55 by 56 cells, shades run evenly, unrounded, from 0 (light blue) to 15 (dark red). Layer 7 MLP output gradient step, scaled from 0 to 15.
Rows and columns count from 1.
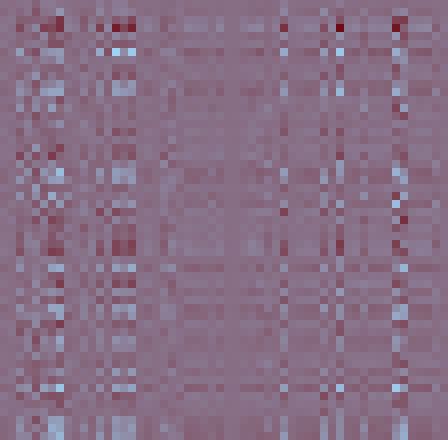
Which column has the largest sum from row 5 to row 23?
5
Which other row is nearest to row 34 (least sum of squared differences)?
39
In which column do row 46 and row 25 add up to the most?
50
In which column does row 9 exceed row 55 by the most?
8
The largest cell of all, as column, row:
43, 4
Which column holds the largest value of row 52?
41
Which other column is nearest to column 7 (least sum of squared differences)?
3
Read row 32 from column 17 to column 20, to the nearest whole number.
10 7 7 7
